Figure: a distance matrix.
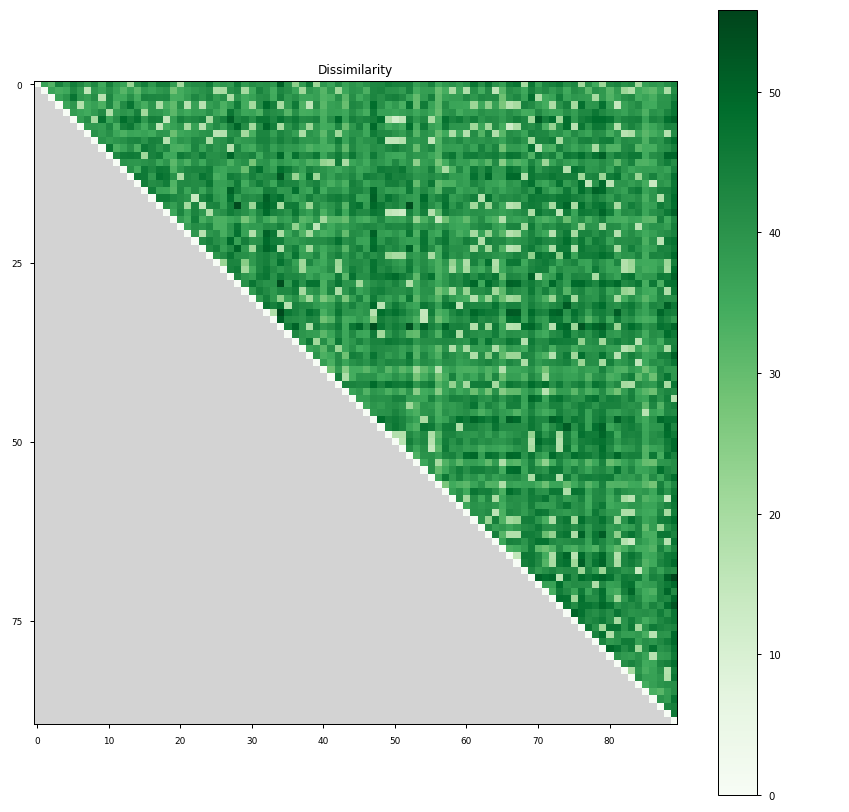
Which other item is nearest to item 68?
84
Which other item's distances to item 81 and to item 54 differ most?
32
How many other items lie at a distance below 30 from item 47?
3
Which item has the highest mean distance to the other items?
89
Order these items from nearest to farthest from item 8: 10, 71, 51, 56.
51, 56, 10, 71
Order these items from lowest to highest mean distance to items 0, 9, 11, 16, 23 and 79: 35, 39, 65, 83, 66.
39, 65, 66, 35, 83
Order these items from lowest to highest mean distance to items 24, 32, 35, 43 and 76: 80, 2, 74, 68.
68, 2, 80, 74
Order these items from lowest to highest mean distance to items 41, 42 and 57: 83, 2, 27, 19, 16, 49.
19, 83, 2, 27, 49, 16
